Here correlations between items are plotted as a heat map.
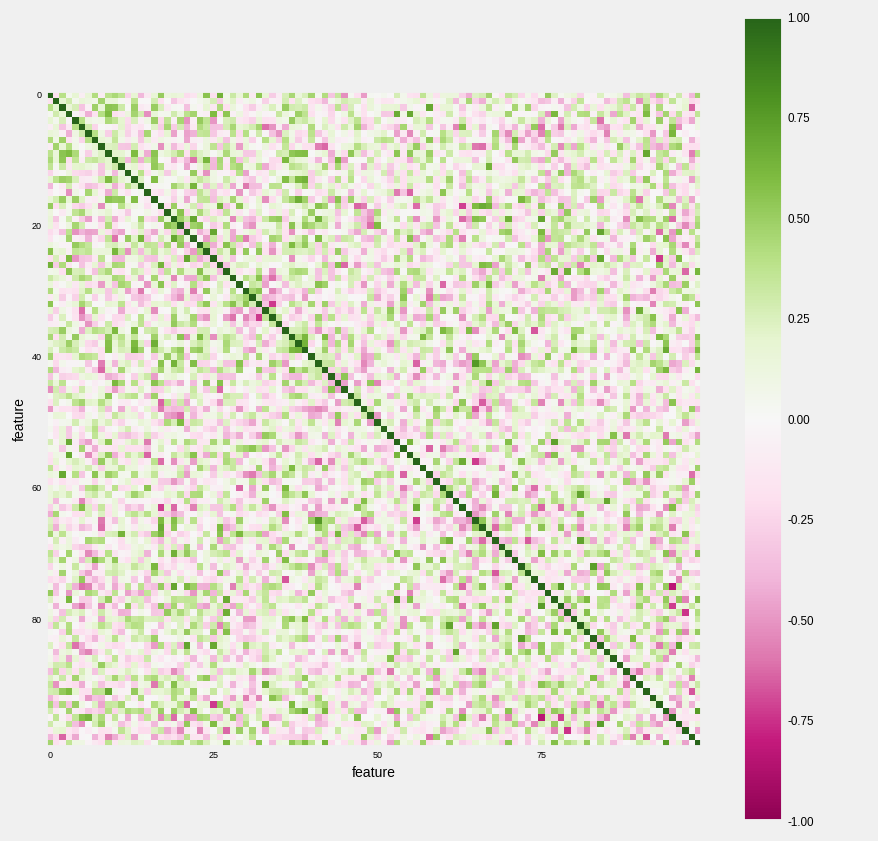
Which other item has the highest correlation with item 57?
37
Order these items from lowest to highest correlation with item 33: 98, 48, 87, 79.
98, 87, 79, 48
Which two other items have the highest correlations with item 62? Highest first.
85, 48
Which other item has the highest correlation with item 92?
34
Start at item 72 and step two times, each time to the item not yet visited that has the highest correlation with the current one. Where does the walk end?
89
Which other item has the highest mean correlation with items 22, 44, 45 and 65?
41
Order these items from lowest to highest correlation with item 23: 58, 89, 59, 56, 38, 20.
59, 58, 56, 38, 89, 20
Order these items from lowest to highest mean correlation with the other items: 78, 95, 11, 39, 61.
95, 78, 11, 61, 39
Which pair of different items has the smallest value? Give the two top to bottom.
75, 95
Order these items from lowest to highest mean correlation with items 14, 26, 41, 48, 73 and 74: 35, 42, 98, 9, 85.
98, 9, 42, 35, 85
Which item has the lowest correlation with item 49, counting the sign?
20
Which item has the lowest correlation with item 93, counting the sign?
25
